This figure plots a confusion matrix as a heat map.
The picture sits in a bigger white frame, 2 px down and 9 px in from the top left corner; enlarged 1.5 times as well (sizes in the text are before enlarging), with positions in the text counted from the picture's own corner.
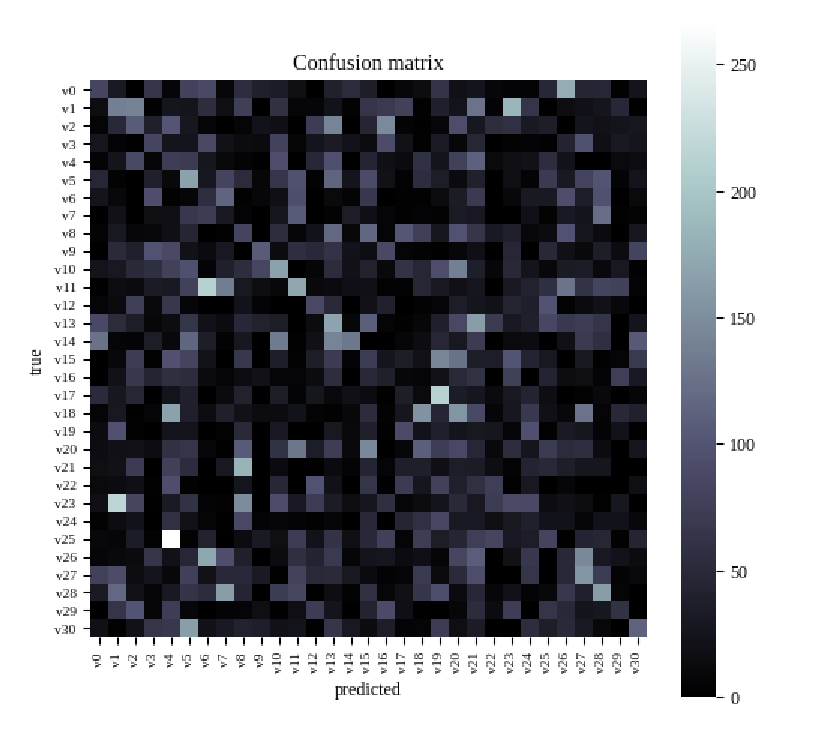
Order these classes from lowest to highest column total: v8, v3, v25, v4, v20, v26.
v3, v25, v26, v8, v20, v4
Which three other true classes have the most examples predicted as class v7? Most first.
v28, v11, v6
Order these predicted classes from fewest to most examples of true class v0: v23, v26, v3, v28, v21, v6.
v23, v21, v28, v3, v6, v26
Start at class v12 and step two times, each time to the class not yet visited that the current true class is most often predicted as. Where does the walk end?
v4
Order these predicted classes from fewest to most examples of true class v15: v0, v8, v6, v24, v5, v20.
v0, v6, v24, v8, v5, v20
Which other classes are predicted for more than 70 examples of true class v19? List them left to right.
v1, v17, v24
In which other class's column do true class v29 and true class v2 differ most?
v13
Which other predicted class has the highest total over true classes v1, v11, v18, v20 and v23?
v8
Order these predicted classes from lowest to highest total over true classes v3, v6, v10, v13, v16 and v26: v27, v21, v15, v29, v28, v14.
v14, v29, v28, v15, v27, v21
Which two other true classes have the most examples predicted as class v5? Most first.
v30, v14
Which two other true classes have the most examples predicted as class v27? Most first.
v26, v18
